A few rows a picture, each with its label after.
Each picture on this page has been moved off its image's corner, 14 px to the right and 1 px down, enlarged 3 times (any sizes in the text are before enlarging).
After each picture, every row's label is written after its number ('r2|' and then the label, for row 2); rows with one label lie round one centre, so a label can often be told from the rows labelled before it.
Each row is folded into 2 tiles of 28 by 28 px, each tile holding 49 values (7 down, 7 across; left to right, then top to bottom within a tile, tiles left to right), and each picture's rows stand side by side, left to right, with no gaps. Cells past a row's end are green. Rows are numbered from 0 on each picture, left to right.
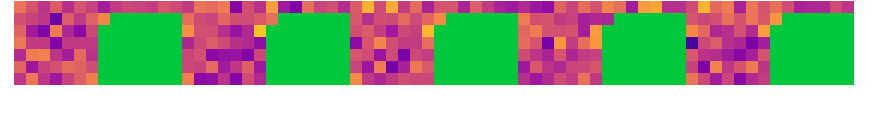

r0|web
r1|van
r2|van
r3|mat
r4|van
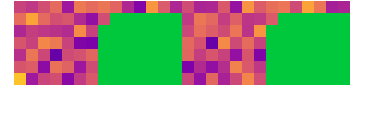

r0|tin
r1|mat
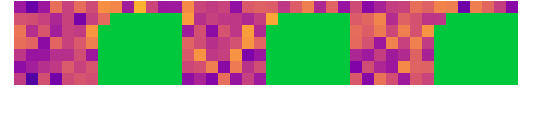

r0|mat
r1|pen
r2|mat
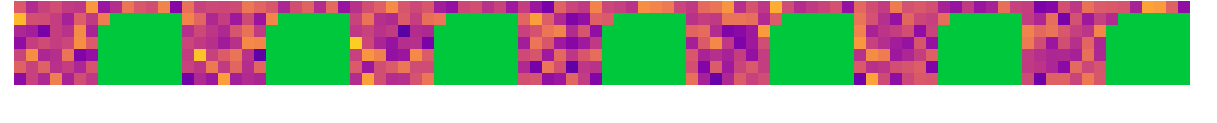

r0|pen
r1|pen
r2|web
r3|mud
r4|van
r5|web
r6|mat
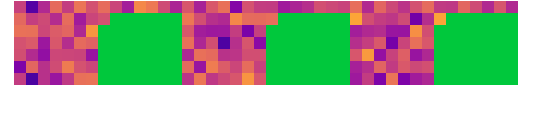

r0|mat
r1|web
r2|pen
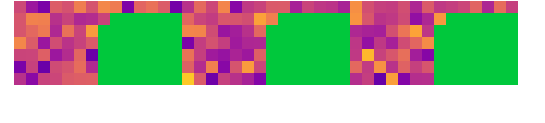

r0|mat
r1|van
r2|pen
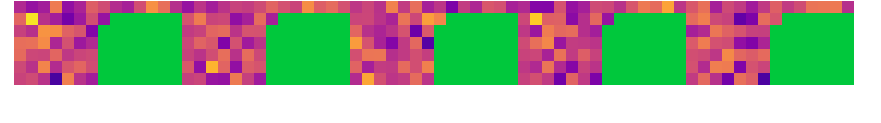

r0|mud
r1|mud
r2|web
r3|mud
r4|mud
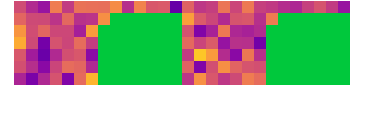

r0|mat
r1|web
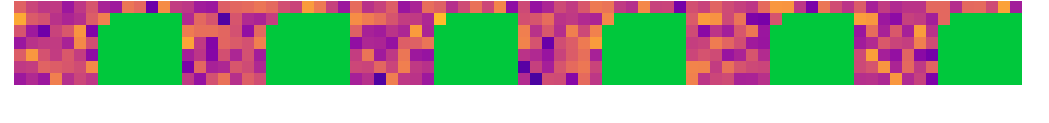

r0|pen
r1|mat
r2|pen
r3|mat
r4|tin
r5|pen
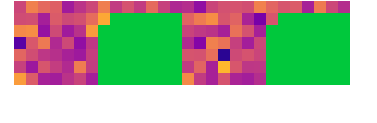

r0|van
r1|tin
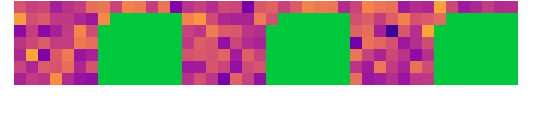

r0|pen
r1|mud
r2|van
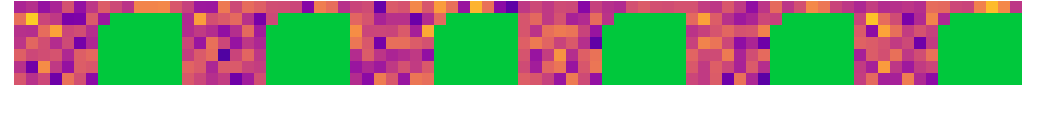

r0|mud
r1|tin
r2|mat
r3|mud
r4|mud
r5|mud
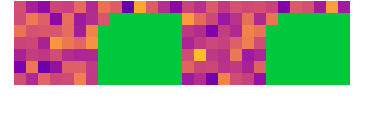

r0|mat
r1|pen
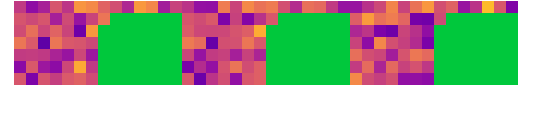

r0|mat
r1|mat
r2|tin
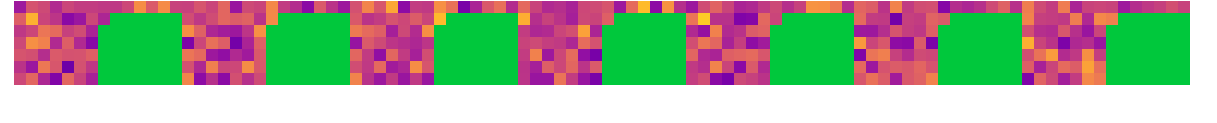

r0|mud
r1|van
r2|van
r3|pen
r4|mud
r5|web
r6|web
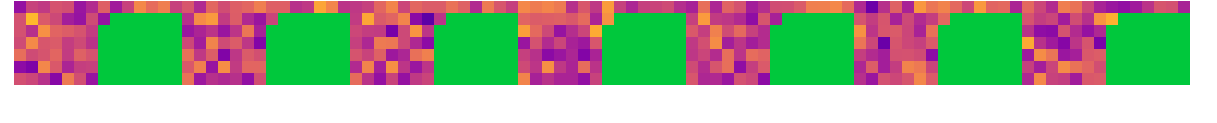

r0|mud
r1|tin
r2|tin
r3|van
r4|mud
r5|mat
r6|web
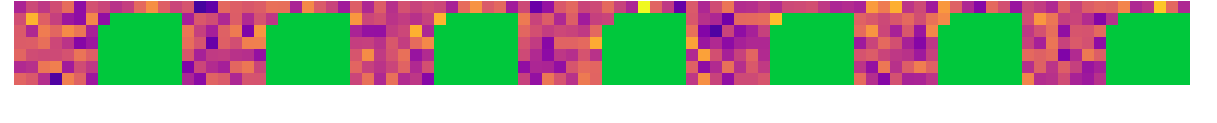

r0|mud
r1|mat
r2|pen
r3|mat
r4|web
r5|van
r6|tin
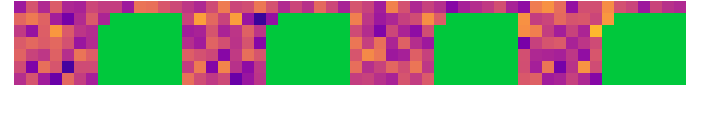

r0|mud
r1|tin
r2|web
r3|van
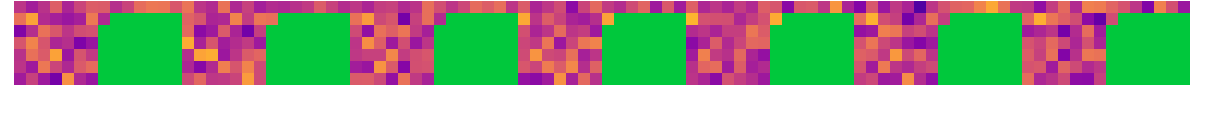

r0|mud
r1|web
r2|mud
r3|pen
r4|pen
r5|mud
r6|tin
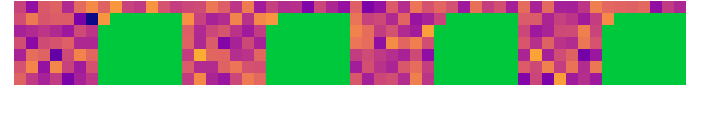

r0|tin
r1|web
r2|mat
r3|pen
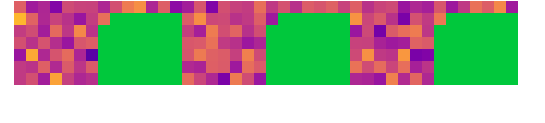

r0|pen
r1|mud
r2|pen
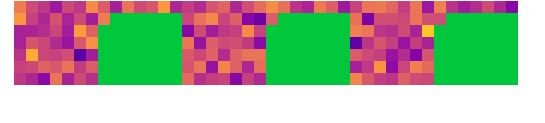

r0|pen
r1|tin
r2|van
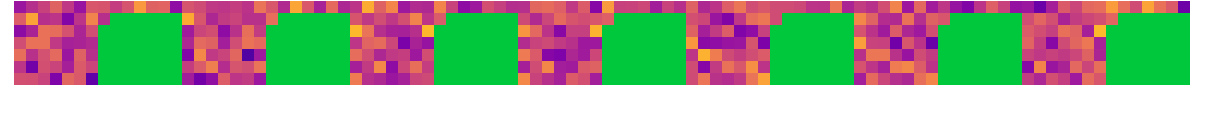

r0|mud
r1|pen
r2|van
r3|van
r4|web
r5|web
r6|mat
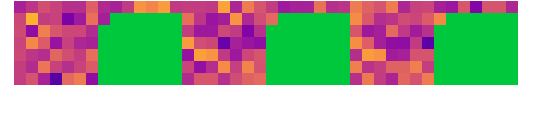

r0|mud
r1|web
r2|web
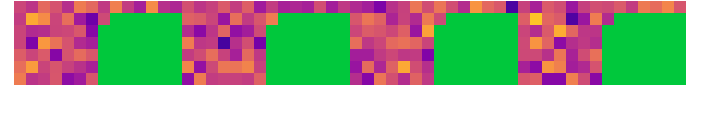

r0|tin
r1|web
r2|mat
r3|mud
